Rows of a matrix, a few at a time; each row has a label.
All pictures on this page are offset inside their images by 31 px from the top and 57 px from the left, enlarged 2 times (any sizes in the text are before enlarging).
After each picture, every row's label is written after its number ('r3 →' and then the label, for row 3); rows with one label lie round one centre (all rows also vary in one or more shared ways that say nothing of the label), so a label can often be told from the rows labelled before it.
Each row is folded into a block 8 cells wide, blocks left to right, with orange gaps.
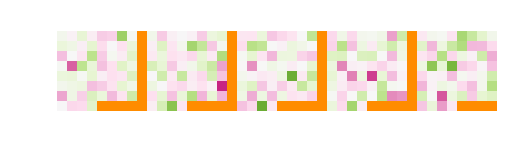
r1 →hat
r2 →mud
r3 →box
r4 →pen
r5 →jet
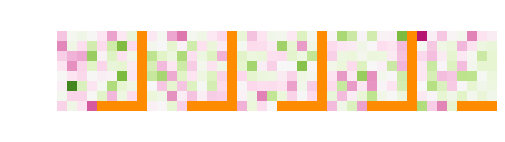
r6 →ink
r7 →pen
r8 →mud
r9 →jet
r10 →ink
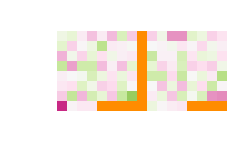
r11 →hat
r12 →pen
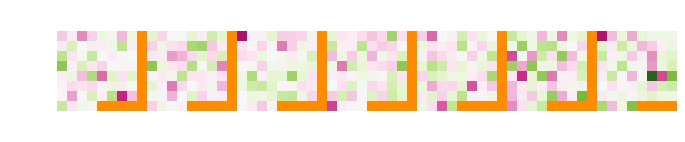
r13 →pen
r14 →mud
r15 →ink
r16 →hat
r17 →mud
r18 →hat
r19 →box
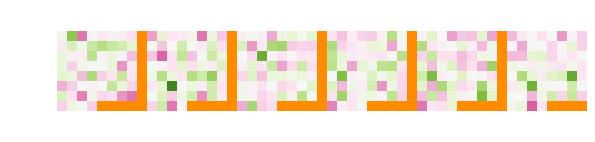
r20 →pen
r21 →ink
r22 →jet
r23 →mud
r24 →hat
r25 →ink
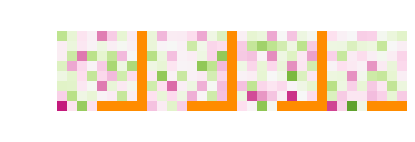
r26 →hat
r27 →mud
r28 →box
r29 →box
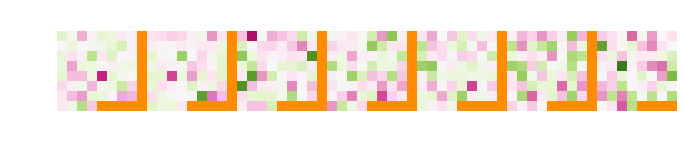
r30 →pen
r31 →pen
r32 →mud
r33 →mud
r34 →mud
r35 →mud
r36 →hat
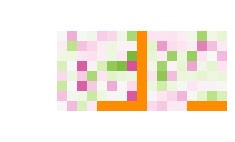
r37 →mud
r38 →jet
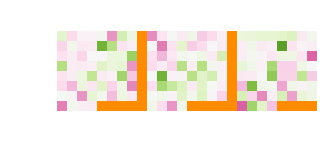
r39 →mud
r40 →ink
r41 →jet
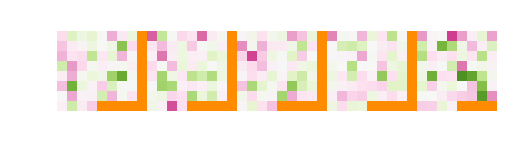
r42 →ink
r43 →ink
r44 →ink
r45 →box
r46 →box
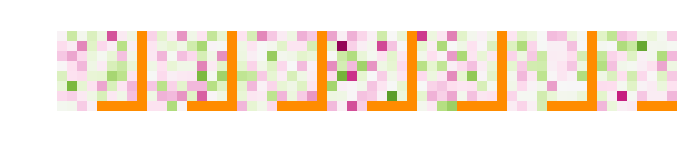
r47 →ink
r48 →box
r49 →pen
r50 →jet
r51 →box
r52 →hat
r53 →pen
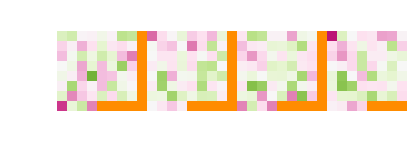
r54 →jet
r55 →ink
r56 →ink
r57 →ink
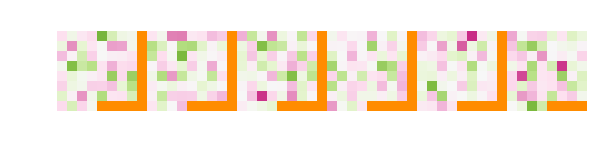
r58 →jet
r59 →pen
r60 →box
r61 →mud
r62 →ink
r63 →box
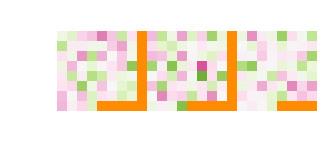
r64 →hat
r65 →box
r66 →mud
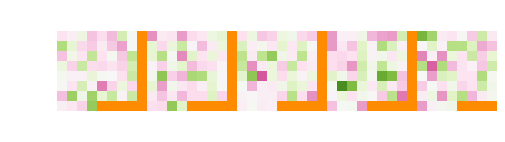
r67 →hat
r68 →box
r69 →pen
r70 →ink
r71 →hat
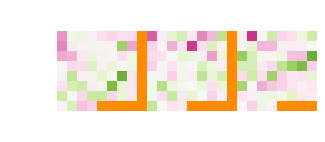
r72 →ink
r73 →ink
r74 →mud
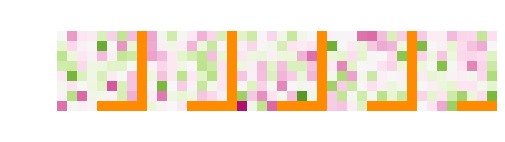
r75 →mud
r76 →ink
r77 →jet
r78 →hat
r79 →hat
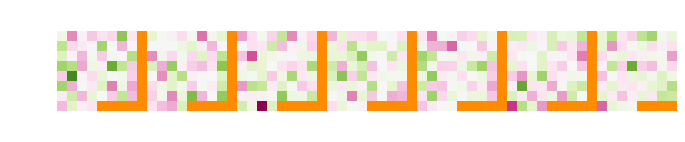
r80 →mud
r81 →hat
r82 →ink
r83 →pen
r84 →mud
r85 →jet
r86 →jet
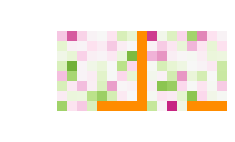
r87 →mud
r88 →ink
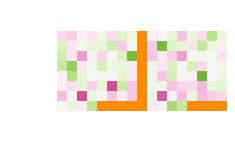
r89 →mud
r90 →box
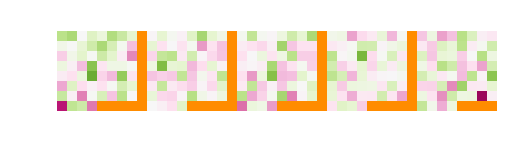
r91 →jet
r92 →jet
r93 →jet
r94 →pen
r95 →pen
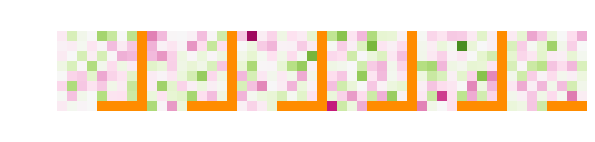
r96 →jet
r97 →ink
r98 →mud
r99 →jet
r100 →mud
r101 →pen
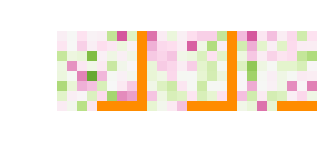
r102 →pen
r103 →ink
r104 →mud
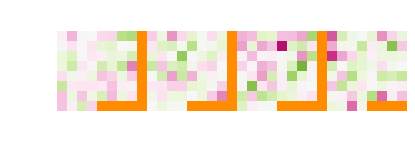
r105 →mud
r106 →pen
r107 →ink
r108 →ink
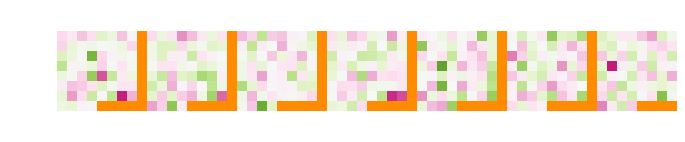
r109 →pen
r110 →box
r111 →box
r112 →pen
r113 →hat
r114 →jet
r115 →hat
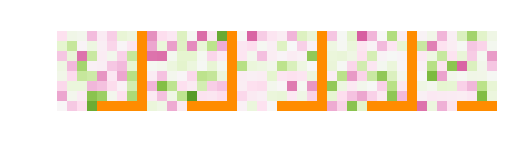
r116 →hat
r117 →ink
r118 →mud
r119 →box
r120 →jet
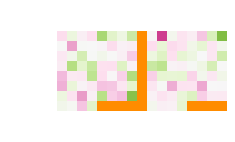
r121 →jet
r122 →mud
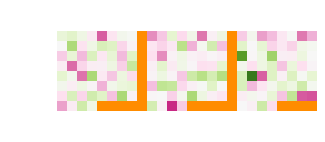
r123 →hat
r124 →ink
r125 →pen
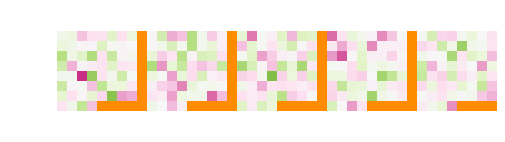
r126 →pen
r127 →pen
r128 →mud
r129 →ink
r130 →pen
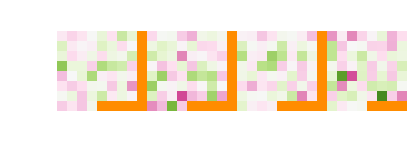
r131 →mud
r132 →box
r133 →pen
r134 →pen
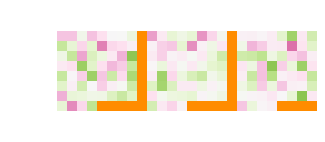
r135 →hat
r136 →ink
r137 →jet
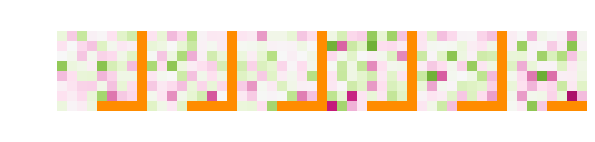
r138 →mud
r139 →pen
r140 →pen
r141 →jet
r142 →pen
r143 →pen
